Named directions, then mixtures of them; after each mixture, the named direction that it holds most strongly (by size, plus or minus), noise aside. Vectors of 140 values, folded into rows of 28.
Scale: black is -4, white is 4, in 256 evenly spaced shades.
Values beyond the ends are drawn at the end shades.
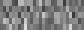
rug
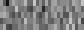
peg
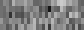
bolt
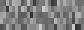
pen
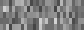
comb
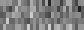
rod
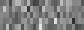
comb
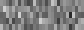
rug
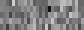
bolt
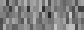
peg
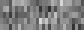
bolt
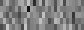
rug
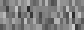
pen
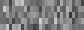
comb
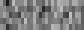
peg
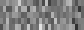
rod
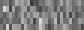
comb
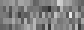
bolt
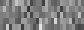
comb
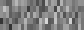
comb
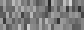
rod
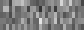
comb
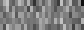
comb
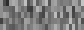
peg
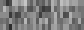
peg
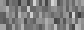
pen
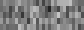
bolt
